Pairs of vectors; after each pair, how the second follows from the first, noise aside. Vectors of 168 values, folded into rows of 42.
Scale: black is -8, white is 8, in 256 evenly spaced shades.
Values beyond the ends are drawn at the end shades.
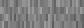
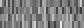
wrapped around, scaled up.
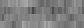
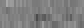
wrapped around, partly zeroed.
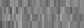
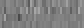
wrapped around, partly zeroed.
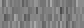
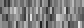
wrapped around, scaled up.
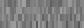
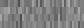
shuffled.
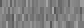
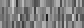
wrapped around, scaled up.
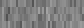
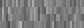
sign-scrambled.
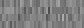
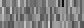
wrapped around, negated, scaled up.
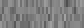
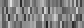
wrapped around, negated, scaled up.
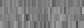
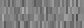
shuffled.
